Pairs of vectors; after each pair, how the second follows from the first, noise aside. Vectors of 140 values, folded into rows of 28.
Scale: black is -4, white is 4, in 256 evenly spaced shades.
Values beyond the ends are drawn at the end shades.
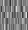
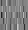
reversed, negated, partly zeroed.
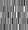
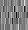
sign-scrambled.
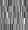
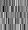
reversed, negated.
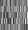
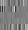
reversed, negated, partly zeroed.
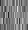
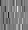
partly zeroed.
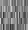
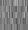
reversed, negated, shrunk.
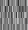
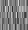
negated.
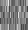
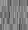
reversed, negated, shrunk.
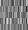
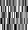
reversed, scaled up.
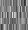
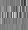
partly zeroed.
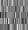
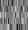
negated.
